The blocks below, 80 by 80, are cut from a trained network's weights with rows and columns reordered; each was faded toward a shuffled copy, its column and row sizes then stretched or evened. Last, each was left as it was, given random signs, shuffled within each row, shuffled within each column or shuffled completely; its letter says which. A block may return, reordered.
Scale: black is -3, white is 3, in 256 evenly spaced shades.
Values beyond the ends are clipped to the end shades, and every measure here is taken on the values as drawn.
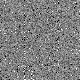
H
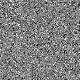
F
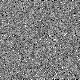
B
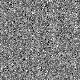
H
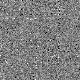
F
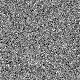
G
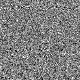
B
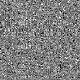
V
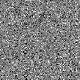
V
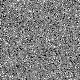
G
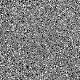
F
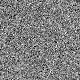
G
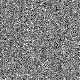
H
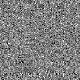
V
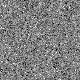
G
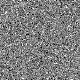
B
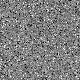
G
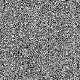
V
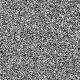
G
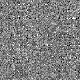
V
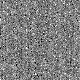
H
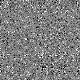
F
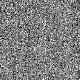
H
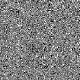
V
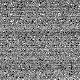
V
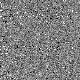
F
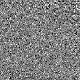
V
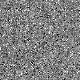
F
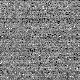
V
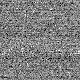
B
